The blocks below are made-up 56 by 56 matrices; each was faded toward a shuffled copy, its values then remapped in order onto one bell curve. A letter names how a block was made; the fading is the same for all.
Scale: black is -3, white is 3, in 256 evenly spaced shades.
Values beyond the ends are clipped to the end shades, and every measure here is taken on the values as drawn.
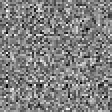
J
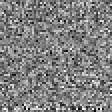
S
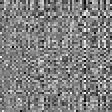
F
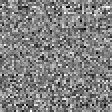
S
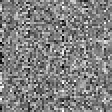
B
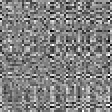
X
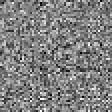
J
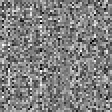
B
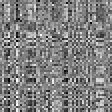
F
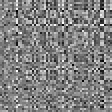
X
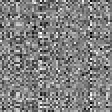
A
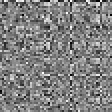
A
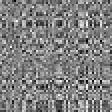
X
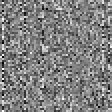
B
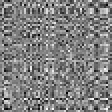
X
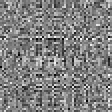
A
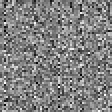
B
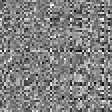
A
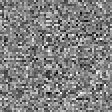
J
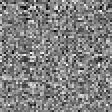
J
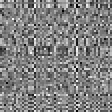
F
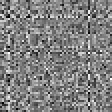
A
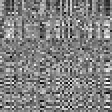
X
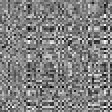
X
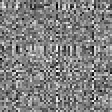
A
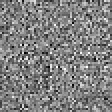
J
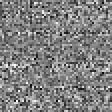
S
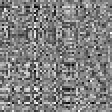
A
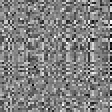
F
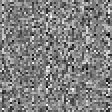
B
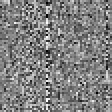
B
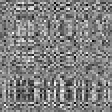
X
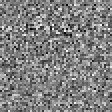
S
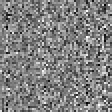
B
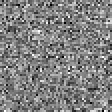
S
